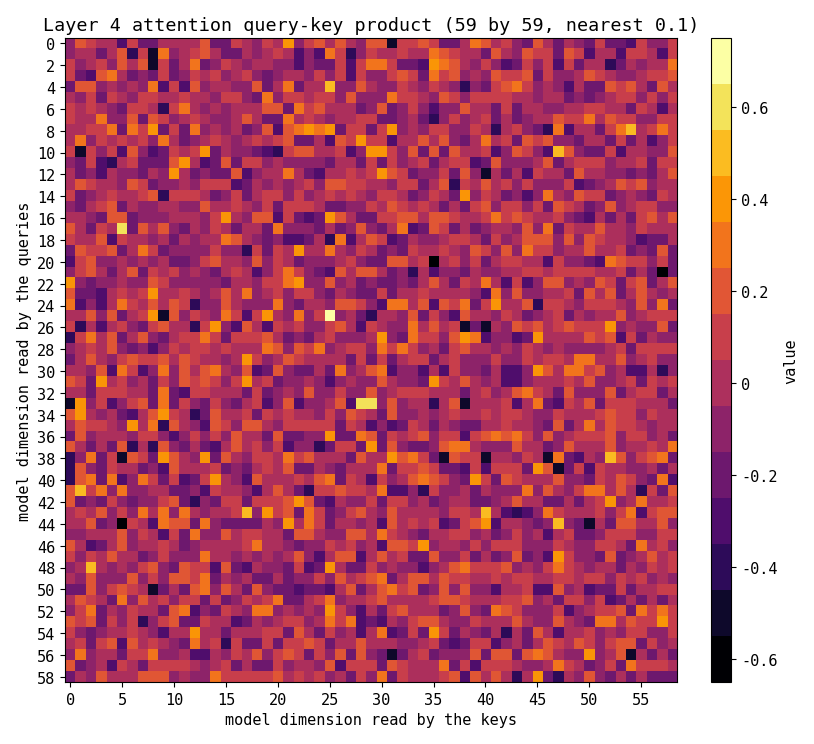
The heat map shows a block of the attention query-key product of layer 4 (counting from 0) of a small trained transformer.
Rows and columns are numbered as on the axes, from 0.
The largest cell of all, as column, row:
25, 25
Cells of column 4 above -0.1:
40
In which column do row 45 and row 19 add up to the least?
9
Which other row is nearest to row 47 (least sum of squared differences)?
15
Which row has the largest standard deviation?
38
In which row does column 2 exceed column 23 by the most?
48
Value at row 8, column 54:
0.5
